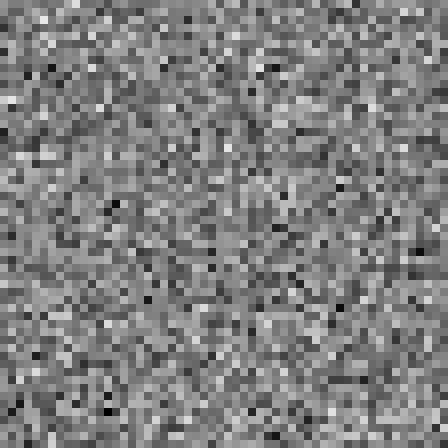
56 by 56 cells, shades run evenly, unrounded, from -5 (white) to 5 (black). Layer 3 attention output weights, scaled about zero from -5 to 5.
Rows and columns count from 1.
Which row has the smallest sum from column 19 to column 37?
53
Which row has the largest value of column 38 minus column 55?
36
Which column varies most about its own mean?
14
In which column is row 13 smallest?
2
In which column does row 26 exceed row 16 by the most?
15
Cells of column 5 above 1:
12
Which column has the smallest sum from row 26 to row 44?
25
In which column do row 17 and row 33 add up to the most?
1
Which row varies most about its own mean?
52
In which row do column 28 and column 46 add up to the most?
37
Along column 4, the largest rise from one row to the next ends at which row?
40
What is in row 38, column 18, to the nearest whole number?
0
